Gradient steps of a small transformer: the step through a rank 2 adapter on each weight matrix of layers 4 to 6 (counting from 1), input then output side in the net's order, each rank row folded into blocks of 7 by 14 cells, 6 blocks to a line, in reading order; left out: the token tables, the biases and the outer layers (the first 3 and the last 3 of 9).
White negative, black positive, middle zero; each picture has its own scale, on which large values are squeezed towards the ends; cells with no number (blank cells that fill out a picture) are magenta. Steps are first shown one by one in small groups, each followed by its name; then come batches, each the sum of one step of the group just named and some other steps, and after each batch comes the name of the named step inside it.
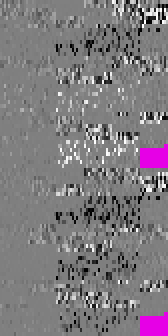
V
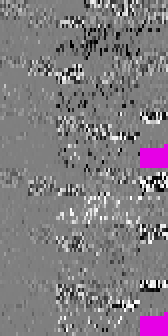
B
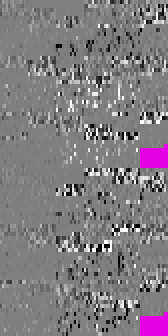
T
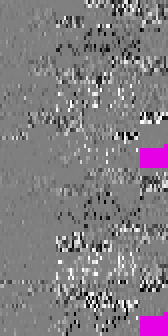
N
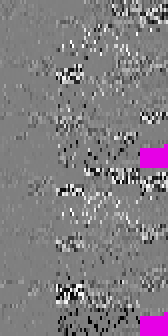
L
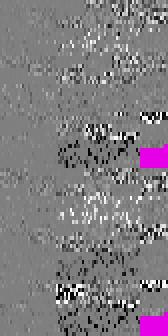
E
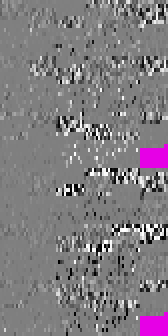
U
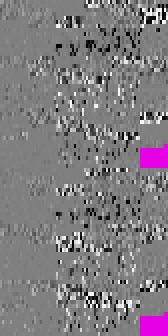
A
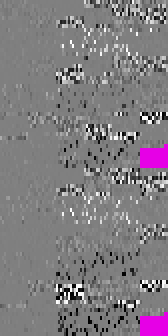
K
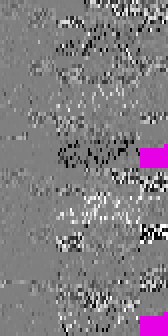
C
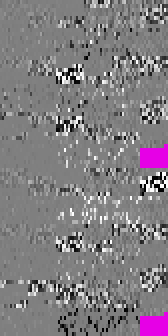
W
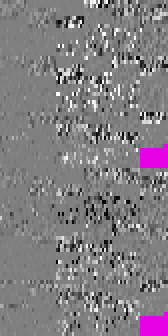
N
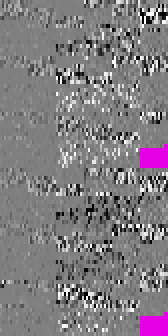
V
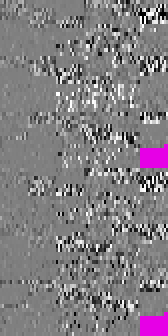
T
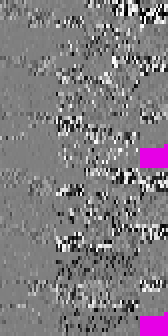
W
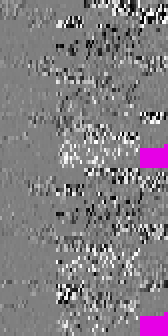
U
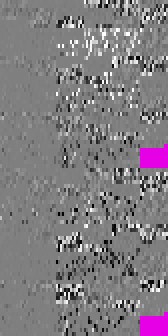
K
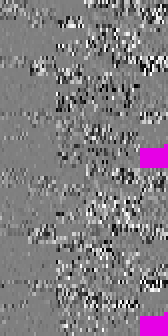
A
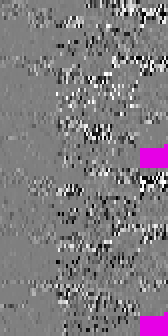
U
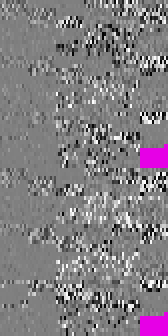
E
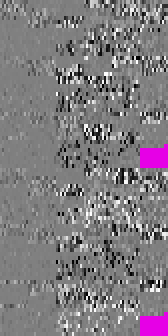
C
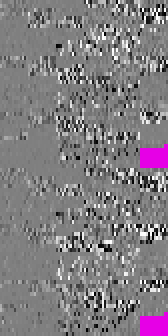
A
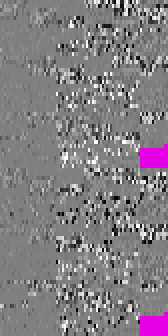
L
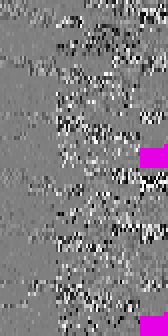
L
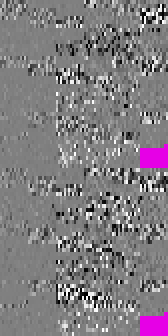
V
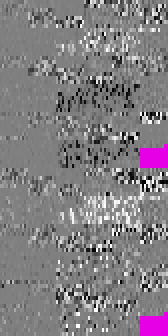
E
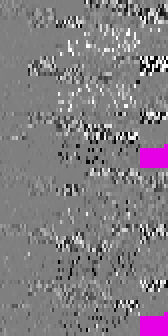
U
